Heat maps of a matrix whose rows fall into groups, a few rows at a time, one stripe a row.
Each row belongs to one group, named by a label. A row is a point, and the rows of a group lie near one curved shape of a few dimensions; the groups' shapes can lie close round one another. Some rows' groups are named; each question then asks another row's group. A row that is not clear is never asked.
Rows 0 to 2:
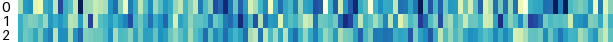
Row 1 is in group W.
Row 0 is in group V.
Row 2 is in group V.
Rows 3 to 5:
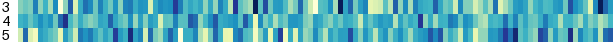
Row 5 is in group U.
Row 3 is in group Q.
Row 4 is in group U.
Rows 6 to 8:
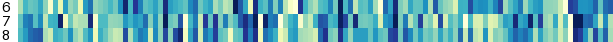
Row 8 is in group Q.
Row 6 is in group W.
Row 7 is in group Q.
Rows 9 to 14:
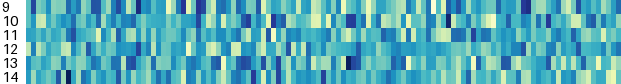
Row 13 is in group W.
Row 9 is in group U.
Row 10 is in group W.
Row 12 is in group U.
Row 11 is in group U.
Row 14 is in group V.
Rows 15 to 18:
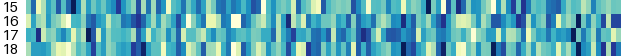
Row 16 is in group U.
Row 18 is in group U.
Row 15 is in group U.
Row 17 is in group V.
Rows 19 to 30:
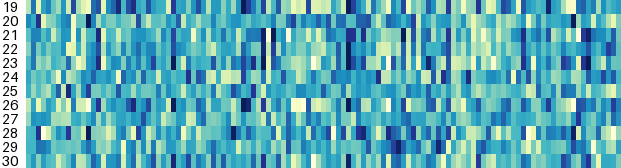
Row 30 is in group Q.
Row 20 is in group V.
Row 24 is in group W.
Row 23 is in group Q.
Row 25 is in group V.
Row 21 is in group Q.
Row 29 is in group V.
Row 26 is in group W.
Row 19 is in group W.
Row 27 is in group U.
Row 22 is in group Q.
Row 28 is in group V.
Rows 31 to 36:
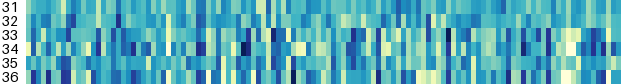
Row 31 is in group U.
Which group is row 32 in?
U
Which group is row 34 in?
W
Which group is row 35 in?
W
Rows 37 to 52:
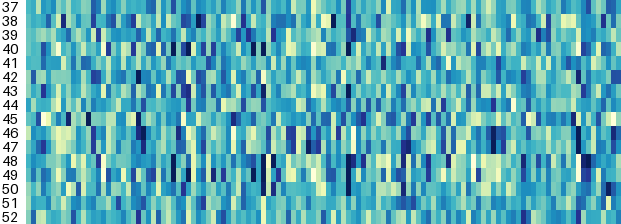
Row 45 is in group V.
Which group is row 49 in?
Q
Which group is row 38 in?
W
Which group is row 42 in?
U
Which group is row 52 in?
U
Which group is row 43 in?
Q
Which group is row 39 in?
W
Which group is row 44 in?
W
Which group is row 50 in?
Q
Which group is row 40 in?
Q
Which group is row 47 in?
U
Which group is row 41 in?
V
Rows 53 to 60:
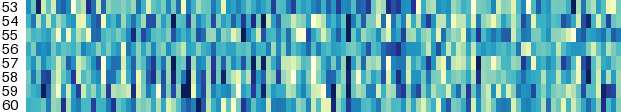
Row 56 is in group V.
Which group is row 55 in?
W
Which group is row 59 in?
Q
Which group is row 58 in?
Q
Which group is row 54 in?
Q
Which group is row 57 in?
Q
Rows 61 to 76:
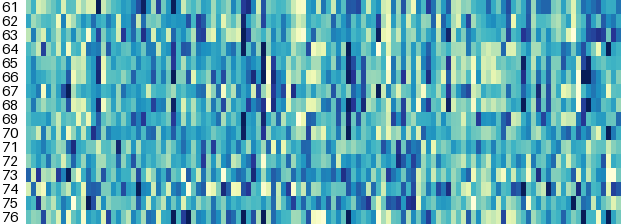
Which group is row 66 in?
Q
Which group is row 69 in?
W
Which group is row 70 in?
Q
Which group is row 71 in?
U
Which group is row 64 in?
Q
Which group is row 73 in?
V
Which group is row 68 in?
Q
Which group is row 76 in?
Q
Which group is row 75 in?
V
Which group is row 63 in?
W
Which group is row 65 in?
Q
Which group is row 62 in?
W
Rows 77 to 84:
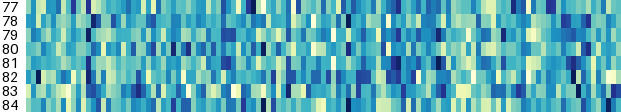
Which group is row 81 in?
V
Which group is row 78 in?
Q
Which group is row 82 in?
V
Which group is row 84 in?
Q
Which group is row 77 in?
U
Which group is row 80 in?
Q
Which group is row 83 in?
U
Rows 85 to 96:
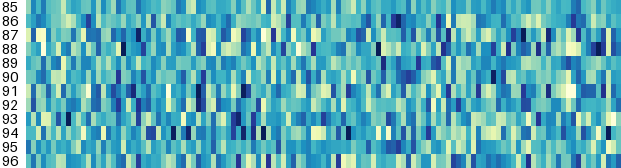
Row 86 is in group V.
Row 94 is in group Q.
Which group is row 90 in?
U
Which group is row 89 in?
V
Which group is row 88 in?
W
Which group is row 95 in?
V
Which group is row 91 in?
W
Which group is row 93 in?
V
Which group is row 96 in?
U
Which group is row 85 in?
U
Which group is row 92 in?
U
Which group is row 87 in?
U
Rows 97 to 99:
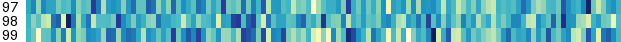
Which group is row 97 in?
Q
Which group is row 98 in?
V
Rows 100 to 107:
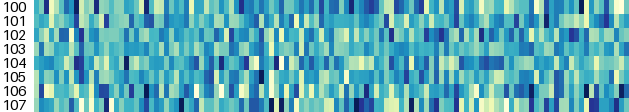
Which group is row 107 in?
Q
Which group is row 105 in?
U
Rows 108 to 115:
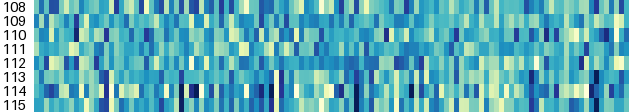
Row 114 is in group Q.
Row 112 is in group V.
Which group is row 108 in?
Q
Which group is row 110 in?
W
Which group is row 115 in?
Q
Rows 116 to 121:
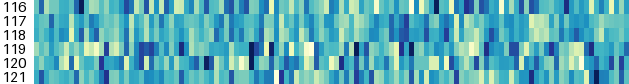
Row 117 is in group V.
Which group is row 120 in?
W
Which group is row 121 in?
Q
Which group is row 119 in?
W
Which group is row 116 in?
U
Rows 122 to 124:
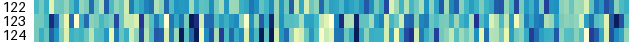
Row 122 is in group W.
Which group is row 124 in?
Q
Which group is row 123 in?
Q
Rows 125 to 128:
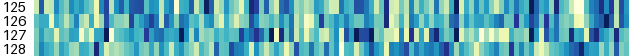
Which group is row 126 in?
W
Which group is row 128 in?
V
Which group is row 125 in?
W
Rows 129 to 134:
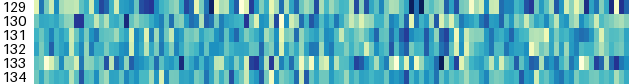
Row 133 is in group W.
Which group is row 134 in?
U
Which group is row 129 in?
U
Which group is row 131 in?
V
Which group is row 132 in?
V
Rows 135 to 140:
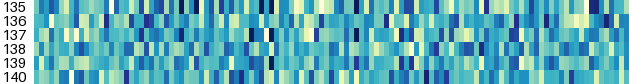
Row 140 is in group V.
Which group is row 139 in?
W
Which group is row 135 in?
Q
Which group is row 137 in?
W
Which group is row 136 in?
W
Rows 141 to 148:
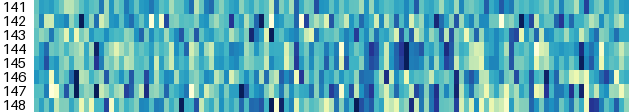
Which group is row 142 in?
U
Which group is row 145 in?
V
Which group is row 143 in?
W
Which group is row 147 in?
V
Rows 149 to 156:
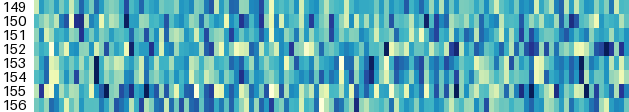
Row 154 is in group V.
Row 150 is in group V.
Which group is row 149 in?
U
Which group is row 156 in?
Q
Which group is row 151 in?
U
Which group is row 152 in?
W
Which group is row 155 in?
U
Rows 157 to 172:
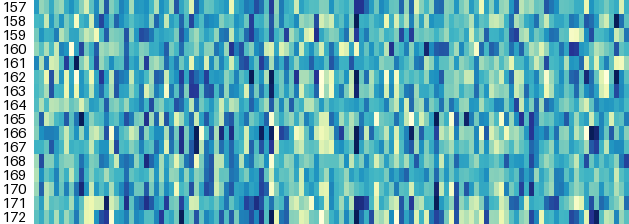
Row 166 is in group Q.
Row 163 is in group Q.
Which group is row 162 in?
Q
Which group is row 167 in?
Q
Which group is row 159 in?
W
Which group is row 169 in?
U
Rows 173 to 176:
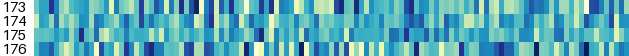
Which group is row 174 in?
U
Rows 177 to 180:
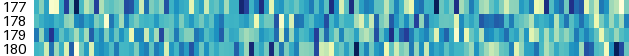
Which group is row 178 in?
U
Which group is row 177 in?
V
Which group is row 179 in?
V
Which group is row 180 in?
Q
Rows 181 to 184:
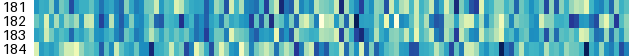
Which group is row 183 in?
W
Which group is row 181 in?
W
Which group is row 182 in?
Q
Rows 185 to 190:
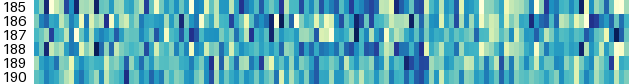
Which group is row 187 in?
Q
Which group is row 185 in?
V
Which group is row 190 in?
U
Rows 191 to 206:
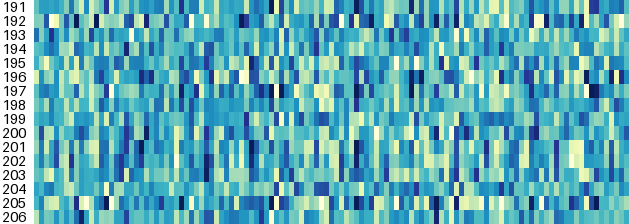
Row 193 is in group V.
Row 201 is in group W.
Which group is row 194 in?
U
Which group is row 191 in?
Q
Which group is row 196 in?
U
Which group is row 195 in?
W
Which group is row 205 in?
Q
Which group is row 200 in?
U
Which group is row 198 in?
Q
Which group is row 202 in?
W
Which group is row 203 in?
W
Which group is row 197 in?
Q
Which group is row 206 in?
U
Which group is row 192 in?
V
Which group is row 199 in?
U
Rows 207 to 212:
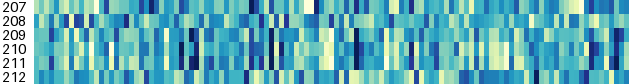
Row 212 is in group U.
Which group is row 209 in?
Q
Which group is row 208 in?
V
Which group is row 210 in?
Q
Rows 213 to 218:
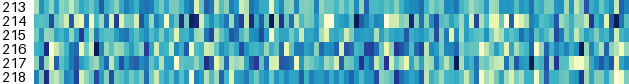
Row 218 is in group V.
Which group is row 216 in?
V
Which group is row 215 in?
U
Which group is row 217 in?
W
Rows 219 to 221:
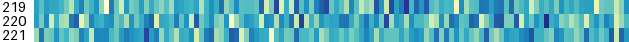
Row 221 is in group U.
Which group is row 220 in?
W
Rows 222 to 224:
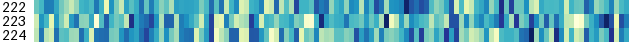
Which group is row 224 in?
U
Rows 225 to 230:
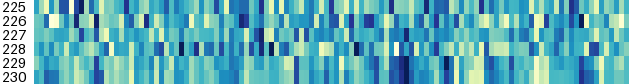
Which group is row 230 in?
V
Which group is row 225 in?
V
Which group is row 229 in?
V
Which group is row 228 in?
Q
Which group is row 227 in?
U
